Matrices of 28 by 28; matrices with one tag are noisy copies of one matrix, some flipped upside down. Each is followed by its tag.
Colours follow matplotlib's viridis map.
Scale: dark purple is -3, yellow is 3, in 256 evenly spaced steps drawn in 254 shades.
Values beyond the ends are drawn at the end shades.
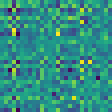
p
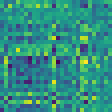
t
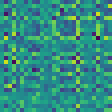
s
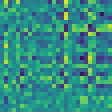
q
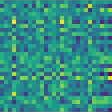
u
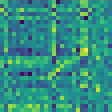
t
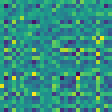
s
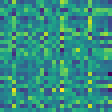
u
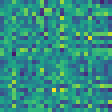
u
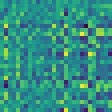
q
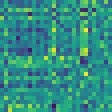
t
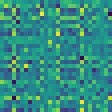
p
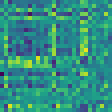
t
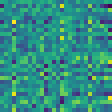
u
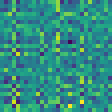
p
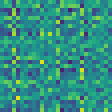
p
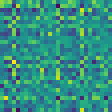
p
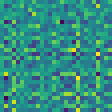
s
